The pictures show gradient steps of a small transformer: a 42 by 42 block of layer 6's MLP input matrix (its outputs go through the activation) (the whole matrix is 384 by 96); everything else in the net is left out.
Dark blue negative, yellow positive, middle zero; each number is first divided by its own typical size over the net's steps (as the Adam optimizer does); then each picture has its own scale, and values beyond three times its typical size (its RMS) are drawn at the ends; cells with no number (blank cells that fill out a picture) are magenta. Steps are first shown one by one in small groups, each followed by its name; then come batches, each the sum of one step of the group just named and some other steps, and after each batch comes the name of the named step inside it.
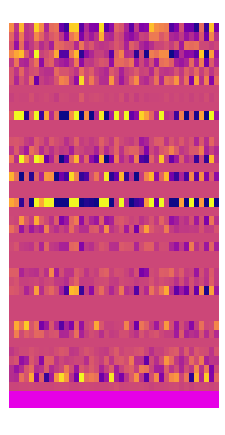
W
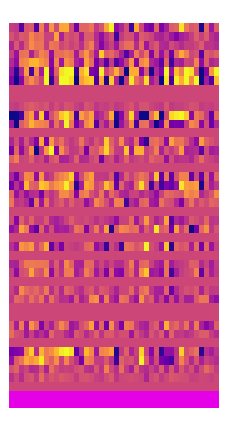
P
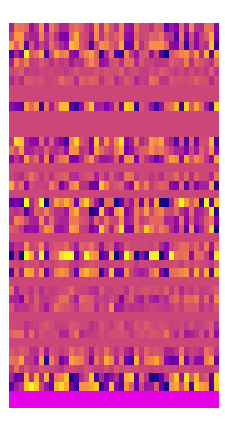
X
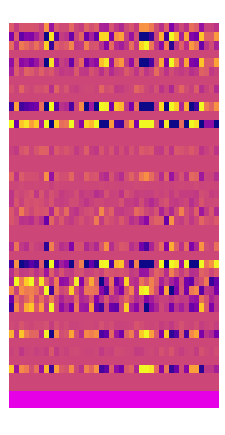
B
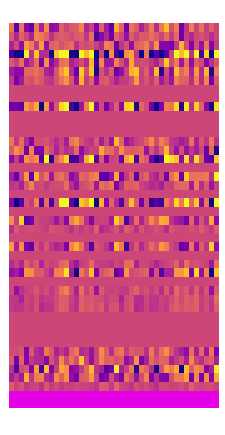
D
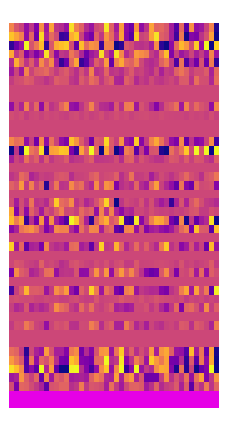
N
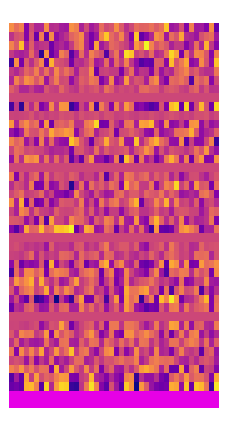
B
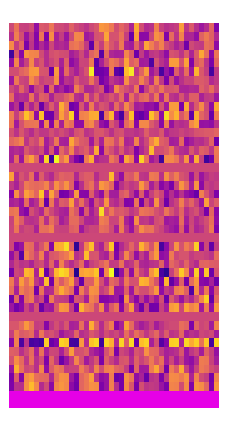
X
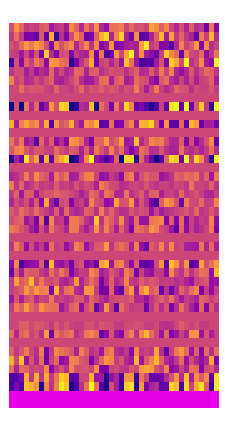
B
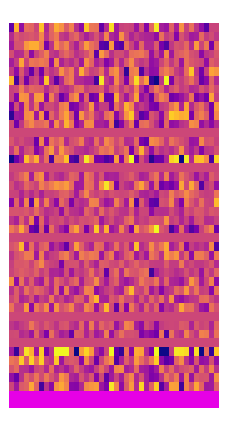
P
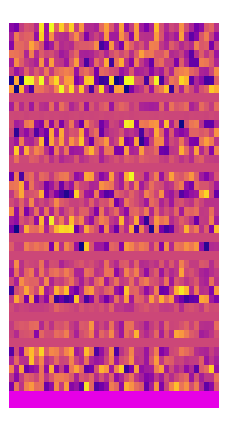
N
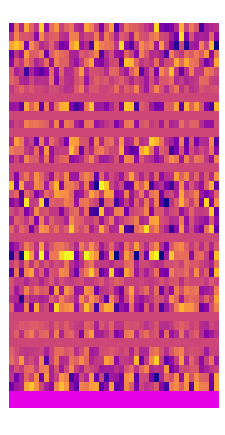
X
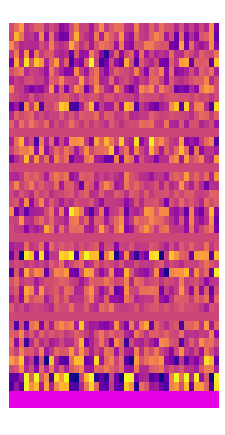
X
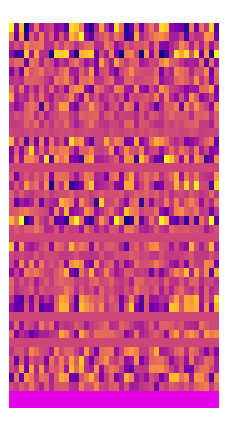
D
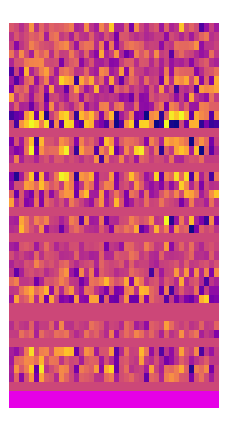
P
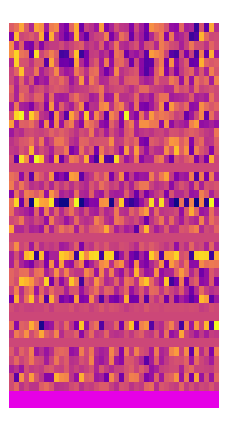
W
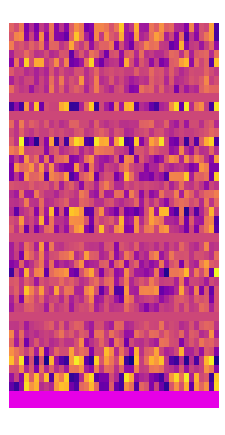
X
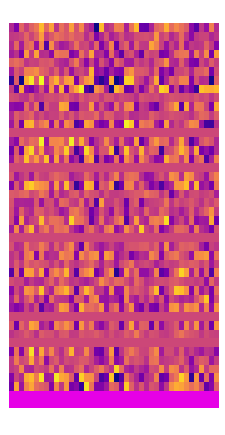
D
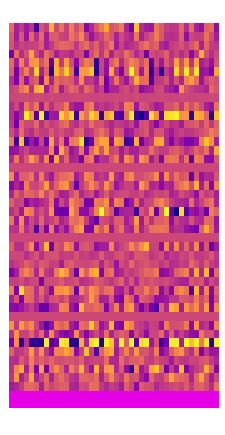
P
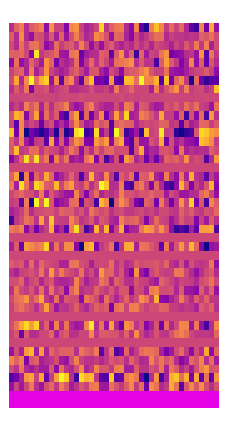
W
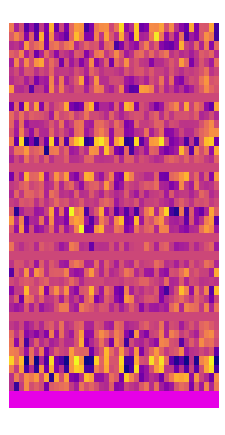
N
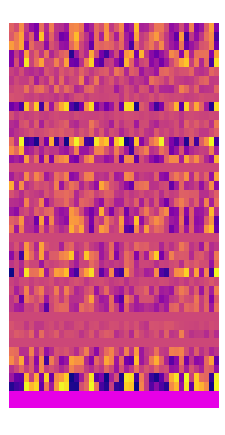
X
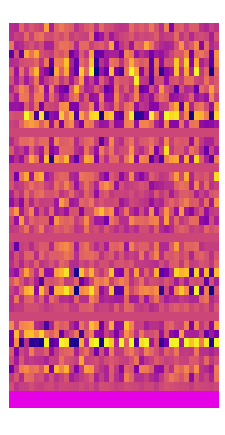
D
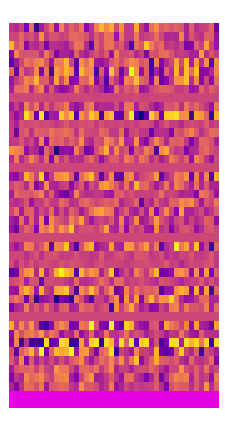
P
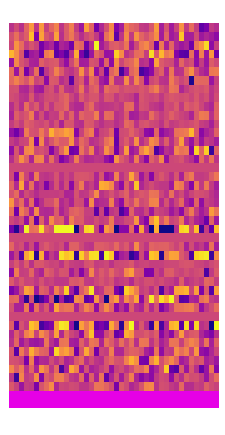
N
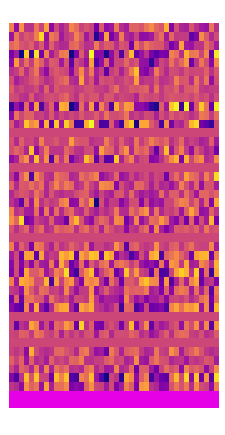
D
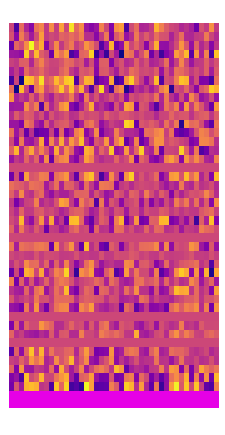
D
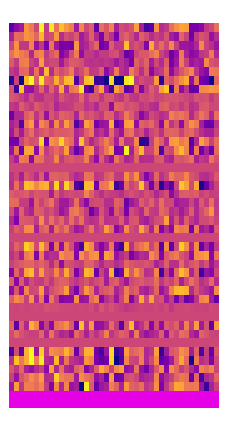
P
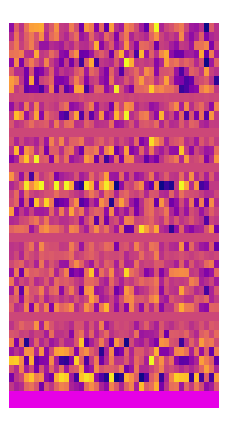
W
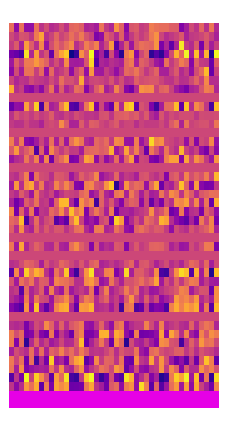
D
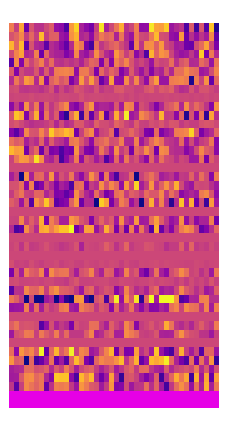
W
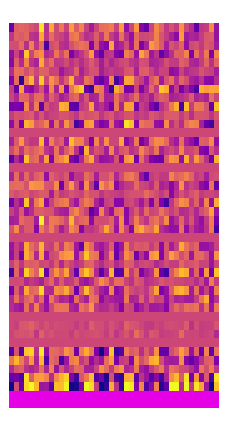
X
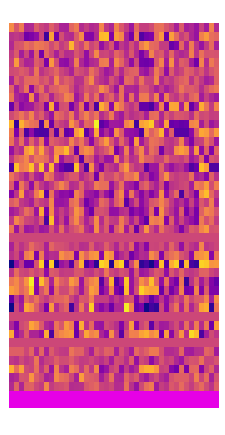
B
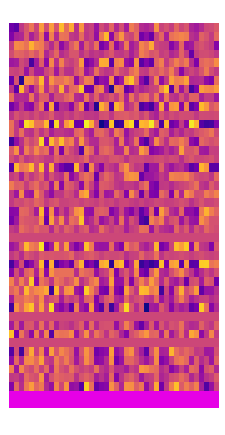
B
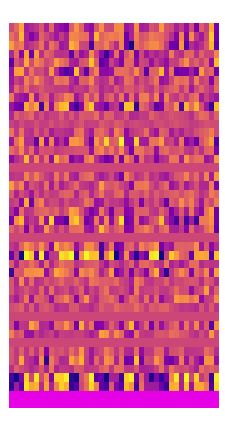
X
